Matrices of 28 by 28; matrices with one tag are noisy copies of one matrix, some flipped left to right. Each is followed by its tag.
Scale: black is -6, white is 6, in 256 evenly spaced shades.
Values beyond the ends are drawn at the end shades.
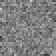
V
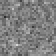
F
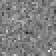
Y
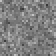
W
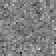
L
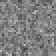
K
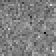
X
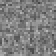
K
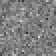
Y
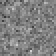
F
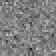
K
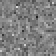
K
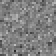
Y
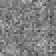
F
